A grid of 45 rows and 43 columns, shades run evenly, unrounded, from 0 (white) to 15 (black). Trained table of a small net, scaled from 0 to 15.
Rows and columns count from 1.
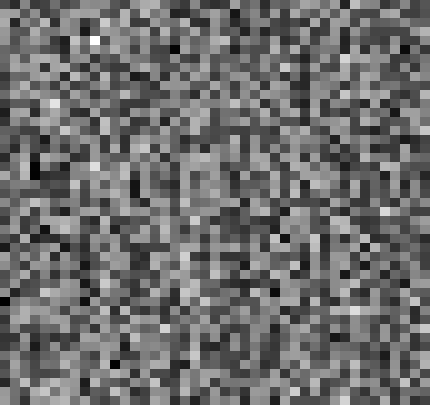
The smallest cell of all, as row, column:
5, 10
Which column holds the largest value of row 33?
28
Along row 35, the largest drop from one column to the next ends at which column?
13
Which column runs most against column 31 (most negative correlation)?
38
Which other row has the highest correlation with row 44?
30
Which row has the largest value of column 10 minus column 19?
33
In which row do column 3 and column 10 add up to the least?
19
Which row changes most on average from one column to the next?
17
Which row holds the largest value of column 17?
14
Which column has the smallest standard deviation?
23
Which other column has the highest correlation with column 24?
6
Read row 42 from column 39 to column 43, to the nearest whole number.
10 6 11 6 11
